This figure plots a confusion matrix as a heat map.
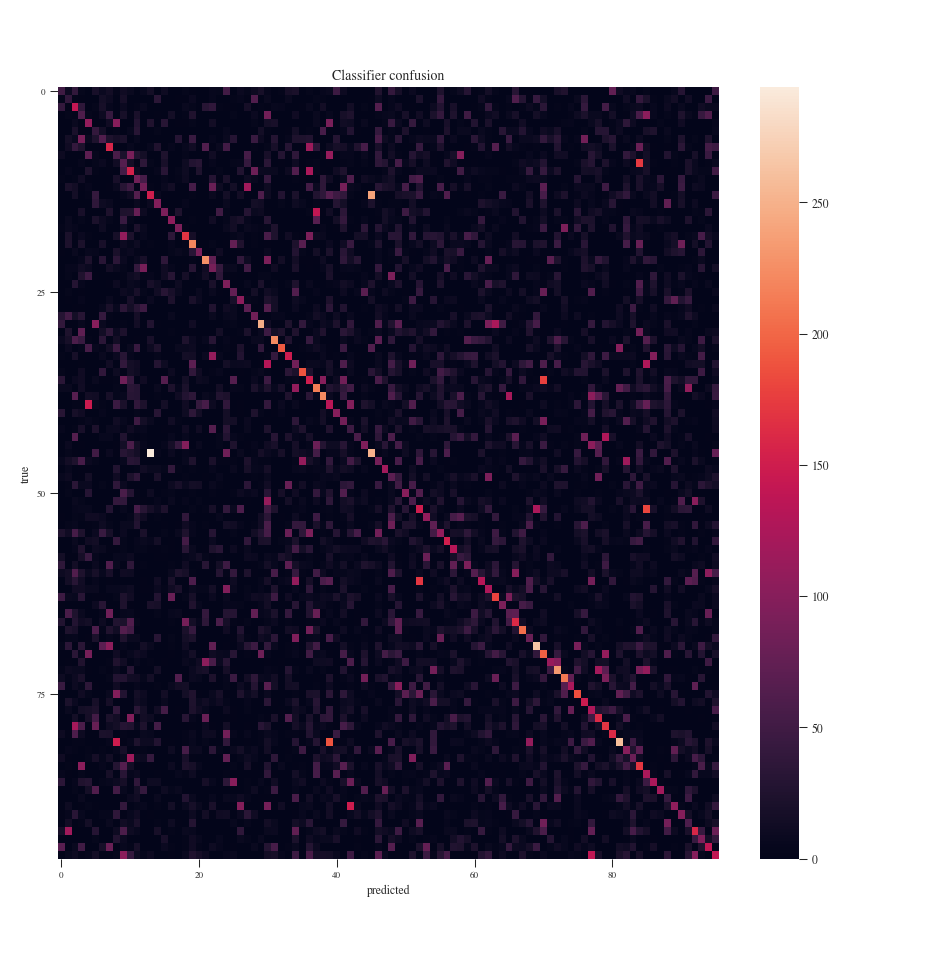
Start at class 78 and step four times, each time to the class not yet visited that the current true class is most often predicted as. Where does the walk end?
79
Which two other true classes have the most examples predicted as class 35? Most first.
46, 19
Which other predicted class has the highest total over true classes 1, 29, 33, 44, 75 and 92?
77
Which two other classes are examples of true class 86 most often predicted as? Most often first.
25, 42
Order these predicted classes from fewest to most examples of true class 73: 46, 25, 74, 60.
60, 46, 25, 74
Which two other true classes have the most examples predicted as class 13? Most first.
45, 83
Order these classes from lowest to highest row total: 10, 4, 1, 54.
1, 4, 54, 10
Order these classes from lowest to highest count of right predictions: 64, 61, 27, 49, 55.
49, 27, 64, 55, 61
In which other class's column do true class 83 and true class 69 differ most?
10
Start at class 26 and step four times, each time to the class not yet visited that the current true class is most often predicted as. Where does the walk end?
12
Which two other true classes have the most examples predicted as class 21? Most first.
71, 78
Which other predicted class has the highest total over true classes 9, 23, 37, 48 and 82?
84
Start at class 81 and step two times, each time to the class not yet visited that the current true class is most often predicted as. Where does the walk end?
4
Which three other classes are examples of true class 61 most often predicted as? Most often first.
52, 34, 77
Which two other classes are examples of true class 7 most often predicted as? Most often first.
36, 84
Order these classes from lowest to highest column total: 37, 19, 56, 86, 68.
86, 56, 68, 19, 37
